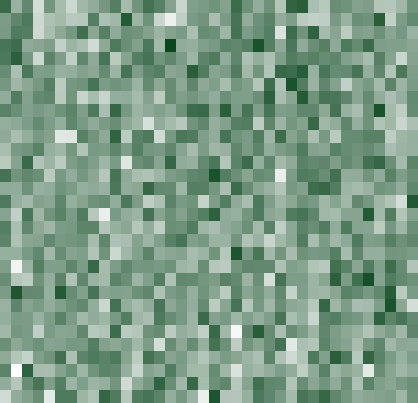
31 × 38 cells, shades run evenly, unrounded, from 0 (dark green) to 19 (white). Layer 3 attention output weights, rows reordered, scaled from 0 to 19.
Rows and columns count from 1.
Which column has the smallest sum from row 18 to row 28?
36
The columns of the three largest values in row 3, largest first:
26, 4, 32
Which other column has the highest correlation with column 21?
18
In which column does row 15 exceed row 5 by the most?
2
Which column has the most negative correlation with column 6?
27
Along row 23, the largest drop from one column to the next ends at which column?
6
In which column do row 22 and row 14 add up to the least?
31
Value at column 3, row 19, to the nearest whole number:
10
